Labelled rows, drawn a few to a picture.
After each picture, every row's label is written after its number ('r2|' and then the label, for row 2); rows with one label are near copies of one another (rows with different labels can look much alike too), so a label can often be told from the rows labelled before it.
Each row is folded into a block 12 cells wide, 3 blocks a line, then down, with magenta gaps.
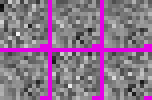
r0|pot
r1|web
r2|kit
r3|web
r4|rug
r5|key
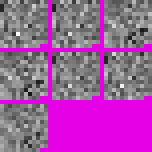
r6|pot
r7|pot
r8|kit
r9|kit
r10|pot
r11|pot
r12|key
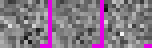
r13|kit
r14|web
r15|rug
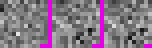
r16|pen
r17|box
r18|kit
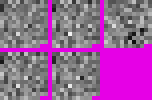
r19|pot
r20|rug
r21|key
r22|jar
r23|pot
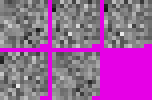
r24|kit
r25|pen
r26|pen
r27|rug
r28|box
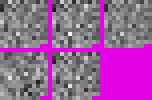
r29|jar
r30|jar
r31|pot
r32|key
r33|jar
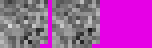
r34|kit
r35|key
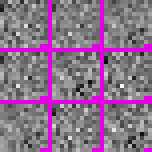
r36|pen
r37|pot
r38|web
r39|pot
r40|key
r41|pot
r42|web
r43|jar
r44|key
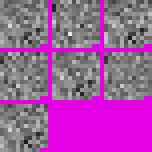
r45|key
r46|pot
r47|web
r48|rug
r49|key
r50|pot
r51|web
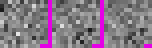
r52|jar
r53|web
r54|key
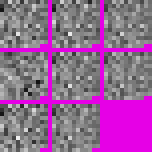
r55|jar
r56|pen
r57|rug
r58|box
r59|jar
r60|pen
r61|jar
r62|pen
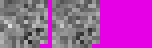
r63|kit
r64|key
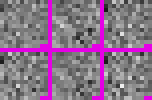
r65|jar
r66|box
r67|rug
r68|jar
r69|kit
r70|pen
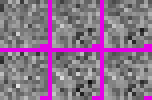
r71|pot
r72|box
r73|box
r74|pen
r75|key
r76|kit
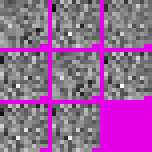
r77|kit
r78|pot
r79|pen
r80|pot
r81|key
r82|rug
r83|rug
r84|rug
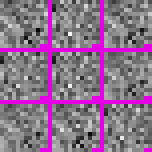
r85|box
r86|jar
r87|box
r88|pen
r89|pot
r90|kit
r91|box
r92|key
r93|jar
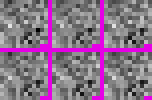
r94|web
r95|web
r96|key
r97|box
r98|box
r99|kit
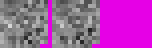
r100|kit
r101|key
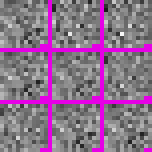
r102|kit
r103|pot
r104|pen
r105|kit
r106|web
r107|pot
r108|jar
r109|kit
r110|web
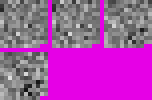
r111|pot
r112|pen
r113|web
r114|key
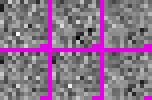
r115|pot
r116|key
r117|box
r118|jar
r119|pot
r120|box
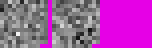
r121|pen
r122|key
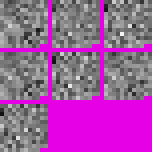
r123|box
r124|pen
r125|pot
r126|kit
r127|pen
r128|web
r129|pen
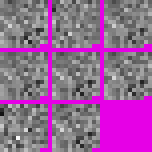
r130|kit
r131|pen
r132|box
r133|kit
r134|kit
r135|web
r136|pot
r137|web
